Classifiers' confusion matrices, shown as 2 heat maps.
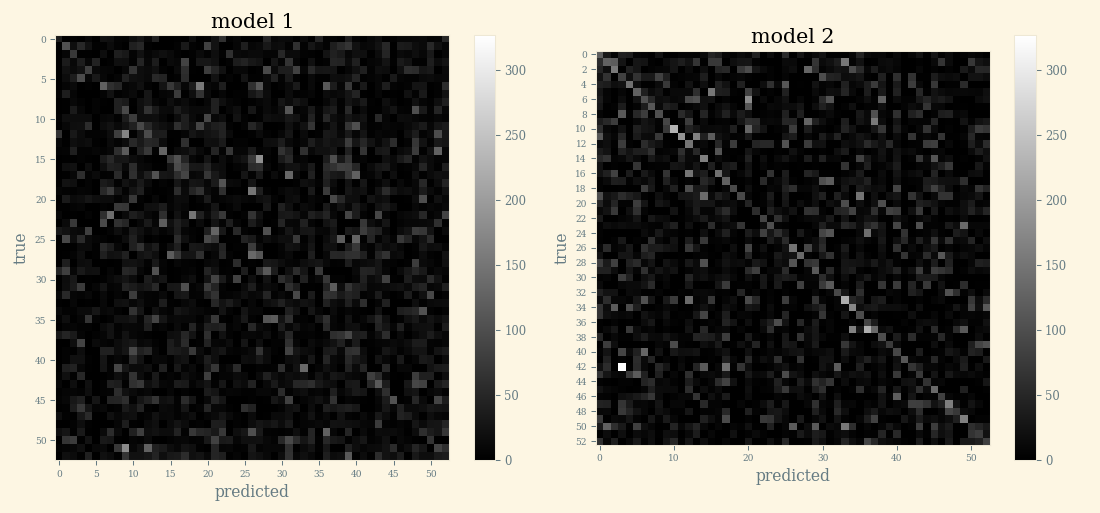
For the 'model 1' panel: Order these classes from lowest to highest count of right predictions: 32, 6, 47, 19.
47, 19, 32, 6
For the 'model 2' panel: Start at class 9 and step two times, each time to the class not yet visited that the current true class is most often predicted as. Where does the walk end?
36
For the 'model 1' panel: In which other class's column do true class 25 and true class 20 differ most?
40
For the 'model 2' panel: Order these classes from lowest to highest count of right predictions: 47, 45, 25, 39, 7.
25, 39, 7, 45, 47
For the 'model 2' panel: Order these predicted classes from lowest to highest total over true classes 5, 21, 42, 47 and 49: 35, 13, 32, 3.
35, 13, 32, 3
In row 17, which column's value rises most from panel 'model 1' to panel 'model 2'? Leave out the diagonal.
30
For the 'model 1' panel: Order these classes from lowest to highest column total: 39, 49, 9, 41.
41, 49, 9, 39
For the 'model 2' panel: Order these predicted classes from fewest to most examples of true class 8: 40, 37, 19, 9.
9, 19, 40, 37
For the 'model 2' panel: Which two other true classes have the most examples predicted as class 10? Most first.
39, 33
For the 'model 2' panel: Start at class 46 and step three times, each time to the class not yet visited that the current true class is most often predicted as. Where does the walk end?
20
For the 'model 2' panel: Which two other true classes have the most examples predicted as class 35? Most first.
19, 14
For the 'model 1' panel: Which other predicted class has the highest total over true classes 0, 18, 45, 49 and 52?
22
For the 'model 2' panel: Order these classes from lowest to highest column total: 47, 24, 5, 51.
24, 51, 47, 5
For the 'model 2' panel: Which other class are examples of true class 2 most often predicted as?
28
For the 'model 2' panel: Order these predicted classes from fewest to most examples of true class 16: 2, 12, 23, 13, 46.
46, 13, 23, 2, 12
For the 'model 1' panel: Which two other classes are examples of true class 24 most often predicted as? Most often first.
21, 28
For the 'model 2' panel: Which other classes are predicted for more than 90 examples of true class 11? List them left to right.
0, 13, 15
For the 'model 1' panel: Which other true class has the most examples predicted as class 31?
17
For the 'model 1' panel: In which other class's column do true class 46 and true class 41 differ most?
33
